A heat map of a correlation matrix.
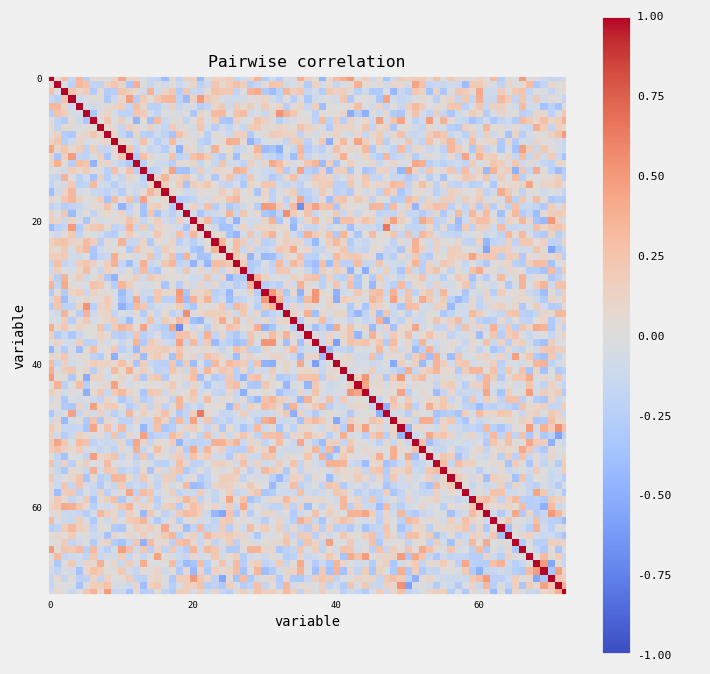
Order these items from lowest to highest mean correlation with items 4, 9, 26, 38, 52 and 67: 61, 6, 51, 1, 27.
61, 27, 6, 51, 1
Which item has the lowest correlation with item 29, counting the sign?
45
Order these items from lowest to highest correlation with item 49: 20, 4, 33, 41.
41, 4, 33, 20
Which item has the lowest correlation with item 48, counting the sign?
40
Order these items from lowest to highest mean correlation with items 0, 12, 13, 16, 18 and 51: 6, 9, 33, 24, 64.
6, 33, 9, 64, 24
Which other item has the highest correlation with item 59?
25
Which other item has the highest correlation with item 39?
65
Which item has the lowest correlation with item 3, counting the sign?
19
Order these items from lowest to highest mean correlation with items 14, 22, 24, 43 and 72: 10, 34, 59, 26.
10, 26, 59, 34
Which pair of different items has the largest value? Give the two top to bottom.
21, 47
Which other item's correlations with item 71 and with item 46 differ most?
50
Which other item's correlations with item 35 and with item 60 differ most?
69
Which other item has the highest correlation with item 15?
67
